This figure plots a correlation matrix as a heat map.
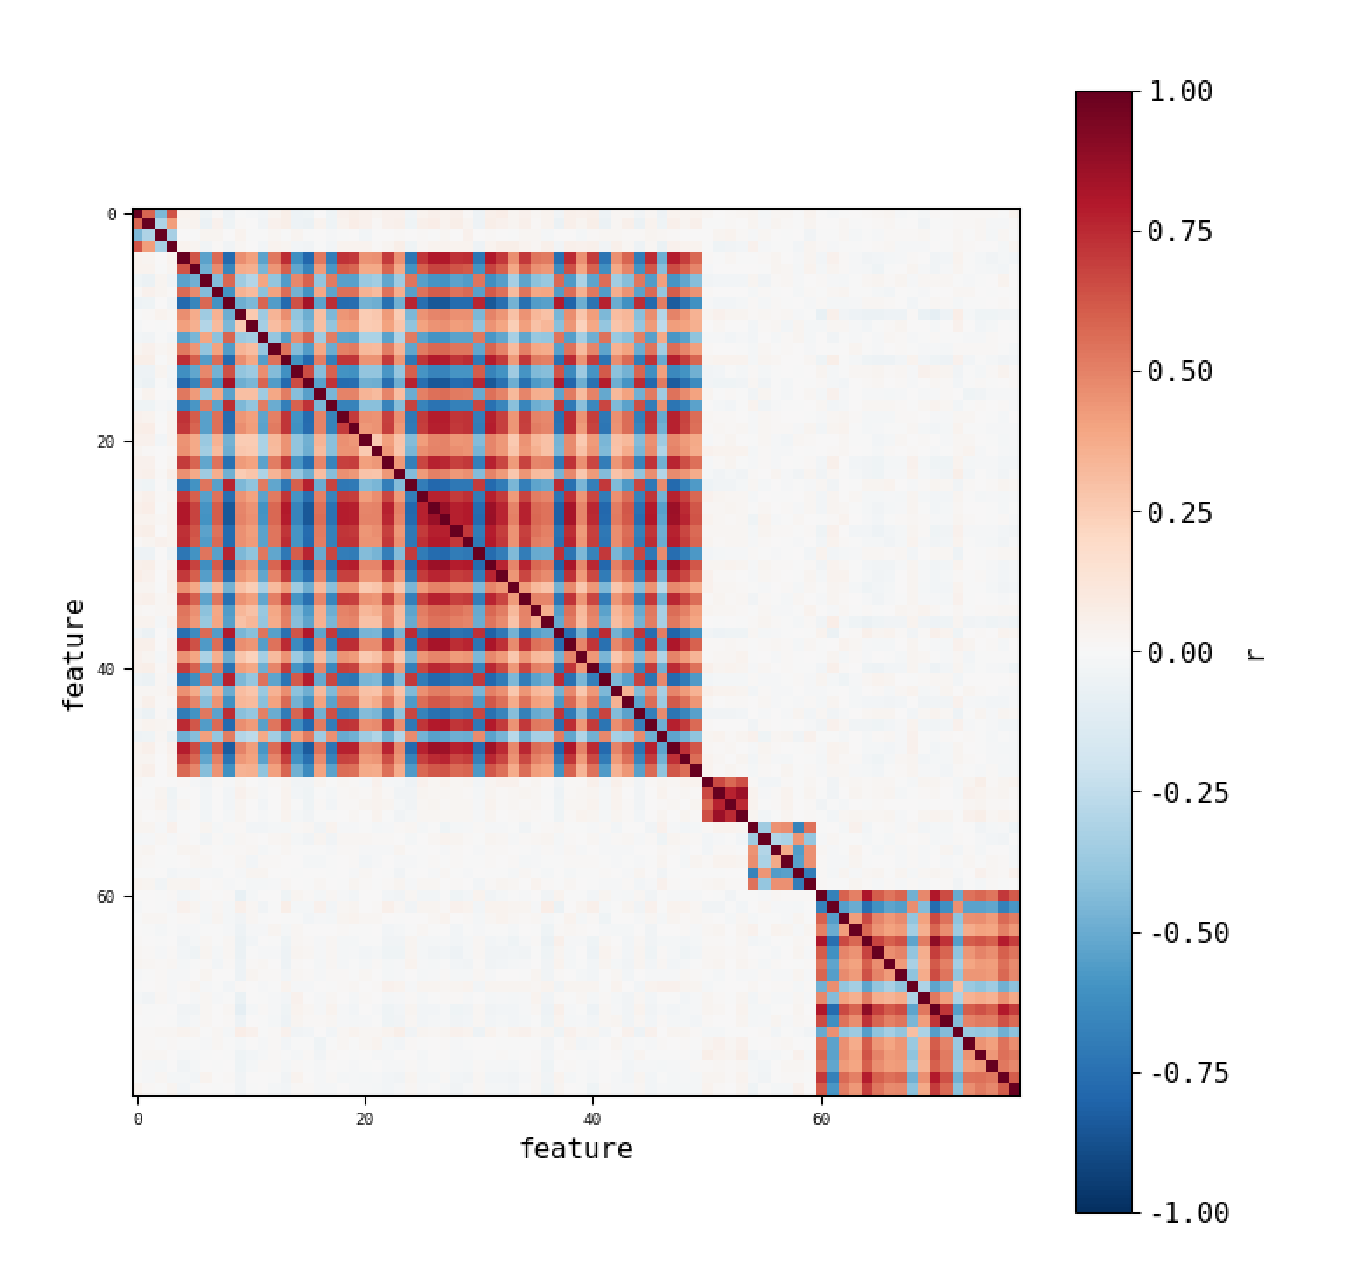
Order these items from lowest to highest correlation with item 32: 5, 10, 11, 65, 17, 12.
17, 11, 65, 10, 12, 5
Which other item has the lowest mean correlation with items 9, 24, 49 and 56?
58
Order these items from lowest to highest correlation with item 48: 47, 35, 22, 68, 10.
68, 10, 35, 22, 47
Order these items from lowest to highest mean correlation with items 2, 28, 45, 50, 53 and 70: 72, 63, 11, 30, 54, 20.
30, 11, 72, 54, 63, 20
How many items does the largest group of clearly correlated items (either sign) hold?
46
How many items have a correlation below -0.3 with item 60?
3
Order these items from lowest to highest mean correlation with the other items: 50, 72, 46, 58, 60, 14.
14, 46, 72, 58, 50, 60
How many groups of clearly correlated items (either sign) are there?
5
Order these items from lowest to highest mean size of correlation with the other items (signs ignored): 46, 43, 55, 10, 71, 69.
55, 69, 71, 10, 46, 43
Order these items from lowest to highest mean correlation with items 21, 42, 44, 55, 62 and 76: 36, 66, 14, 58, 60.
14, 36, 58, 66, 60
